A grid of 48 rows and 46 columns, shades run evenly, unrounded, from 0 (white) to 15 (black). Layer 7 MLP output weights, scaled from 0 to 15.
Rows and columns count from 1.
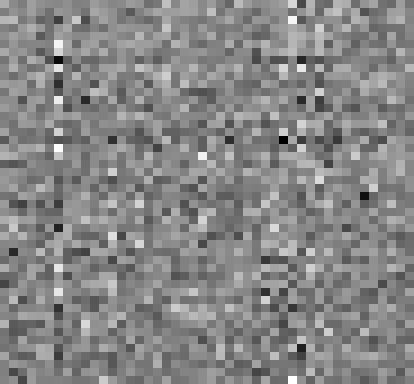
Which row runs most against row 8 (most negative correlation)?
17
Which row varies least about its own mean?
46
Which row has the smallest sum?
9
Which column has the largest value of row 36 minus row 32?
33
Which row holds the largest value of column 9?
32
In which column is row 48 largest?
3
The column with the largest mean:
29
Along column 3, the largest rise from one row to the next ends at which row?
26
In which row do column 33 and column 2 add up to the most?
39
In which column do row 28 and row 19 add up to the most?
18
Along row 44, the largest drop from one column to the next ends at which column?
35
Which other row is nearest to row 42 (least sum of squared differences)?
47
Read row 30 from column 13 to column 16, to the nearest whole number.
2 11 5 6
